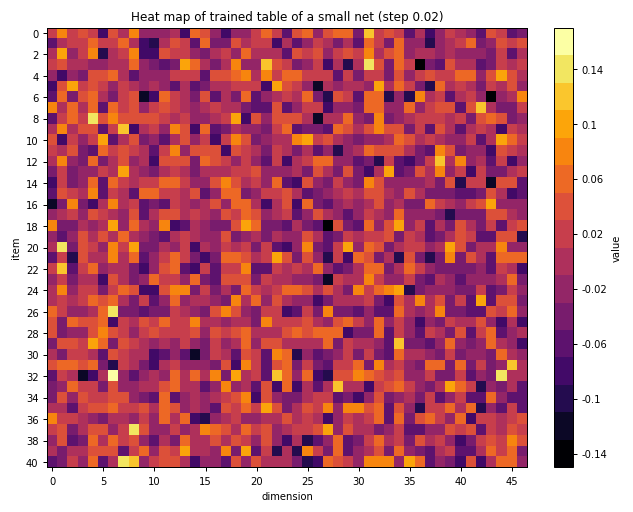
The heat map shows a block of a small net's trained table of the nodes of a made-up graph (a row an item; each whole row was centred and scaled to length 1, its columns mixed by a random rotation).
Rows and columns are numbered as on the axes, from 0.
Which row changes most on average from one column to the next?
6
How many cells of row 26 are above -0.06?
39
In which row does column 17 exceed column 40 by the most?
14
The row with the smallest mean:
30
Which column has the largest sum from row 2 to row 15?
4
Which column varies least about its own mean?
3
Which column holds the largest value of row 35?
21
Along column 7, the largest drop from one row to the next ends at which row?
10
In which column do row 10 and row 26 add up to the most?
5
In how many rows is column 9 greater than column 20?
14
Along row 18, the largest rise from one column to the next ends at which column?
28
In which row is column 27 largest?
37
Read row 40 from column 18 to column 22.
0.04 -0.02 0.04 0 0
